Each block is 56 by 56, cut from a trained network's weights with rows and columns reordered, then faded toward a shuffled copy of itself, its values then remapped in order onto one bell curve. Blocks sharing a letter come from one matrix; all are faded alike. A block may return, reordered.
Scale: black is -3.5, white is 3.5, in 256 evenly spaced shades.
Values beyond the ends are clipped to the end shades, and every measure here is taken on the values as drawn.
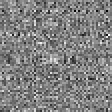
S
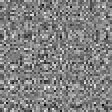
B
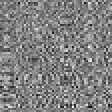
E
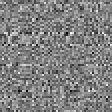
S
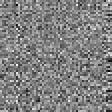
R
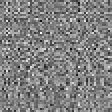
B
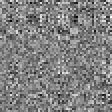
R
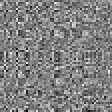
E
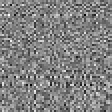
S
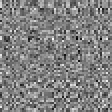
S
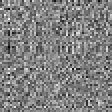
B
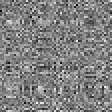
B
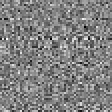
S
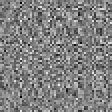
E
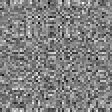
B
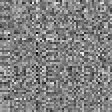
B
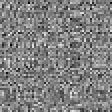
B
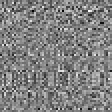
E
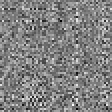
R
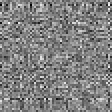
S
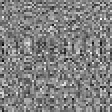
E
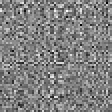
B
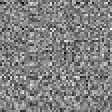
S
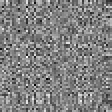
E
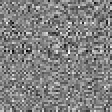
S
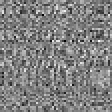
S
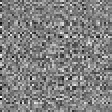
B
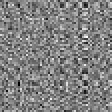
E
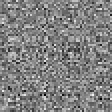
R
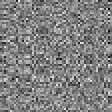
E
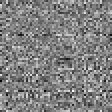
R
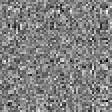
R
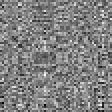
R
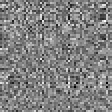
B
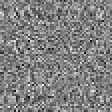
R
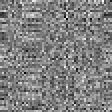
B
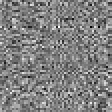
S
